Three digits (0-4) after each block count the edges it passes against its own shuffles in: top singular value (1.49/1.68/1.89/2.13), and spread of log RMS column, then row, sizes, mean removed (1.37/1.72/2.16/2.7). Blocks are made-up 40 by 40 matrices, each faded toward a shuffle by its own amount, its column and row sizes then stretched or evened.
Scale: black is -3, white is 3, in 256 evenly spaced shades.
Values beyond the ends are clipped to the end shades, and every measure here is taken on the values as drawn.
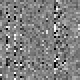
0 4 0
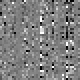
3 4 0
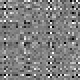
4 3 4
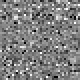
2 0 3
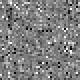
0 2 1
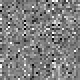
2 3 0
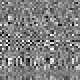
4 2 4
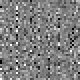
2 3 0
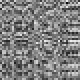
4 1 3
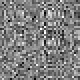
4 2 0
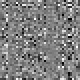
3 4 2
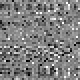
3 0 2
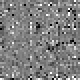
2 3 3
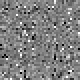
0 2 0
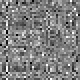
4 2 0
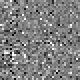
0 2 1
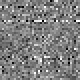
2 0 3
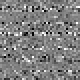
2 0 4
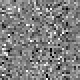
1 2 0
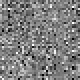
3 3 0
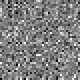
3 1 0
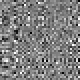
4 2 2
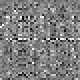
3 0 3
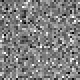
1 1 0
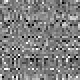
3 1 3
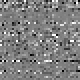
2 0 4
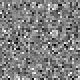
1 0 2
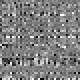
4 0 4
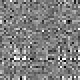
3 2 3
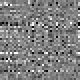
4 2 3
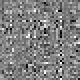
3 3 2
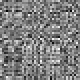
4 2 3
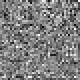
1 0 2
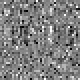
3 1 0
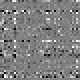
4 3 4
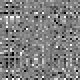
4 3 2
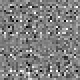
2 3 3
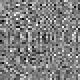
4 0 1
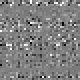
1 0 4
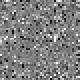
0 3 1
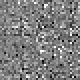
1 2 0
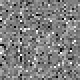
1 1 0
